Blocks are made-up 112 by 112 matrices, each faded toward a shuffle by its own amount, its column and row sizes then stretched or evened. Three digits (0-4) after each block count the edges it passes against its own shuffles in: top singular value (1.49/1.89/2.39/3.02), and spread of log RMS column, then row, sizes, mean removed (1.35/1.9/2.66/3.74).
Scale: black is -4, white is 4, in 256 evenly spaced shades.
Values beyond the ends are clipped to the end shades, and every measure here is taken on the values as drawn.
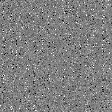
0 2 0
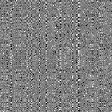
4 3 1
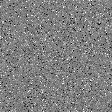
0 1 0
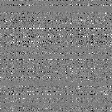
2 2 4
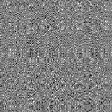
3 2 0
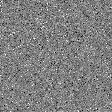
1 0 0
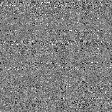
1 1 3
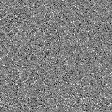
2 0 1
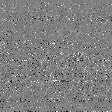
0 0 3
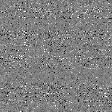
1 1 3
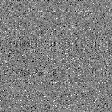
2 0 2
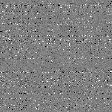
2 1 3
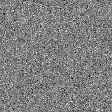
1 0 0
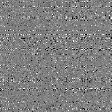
3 2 3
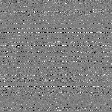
3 0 4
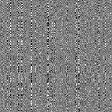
4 4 1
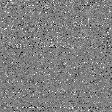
1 0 3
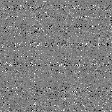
0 1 3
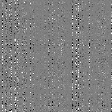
1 4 2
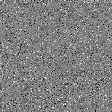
2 0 0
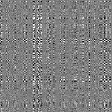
4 4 3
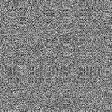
3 0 1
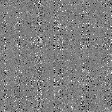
2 3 2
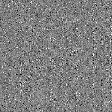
2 2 1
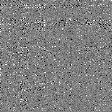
0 2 3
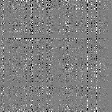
2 4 3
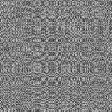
4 3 2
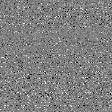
0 0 3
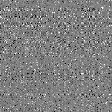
3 1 2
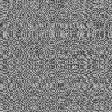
4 0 1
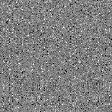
2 2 0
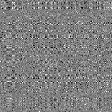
4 1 3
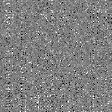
2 2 1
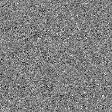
0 1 2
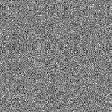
3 1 1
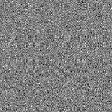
3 1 1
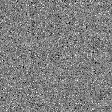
1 0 1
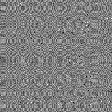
4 1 0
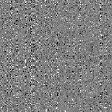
3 3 1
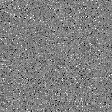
2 0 1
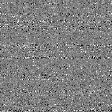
2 1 3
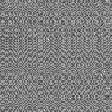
4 1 2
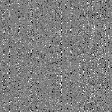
2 3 0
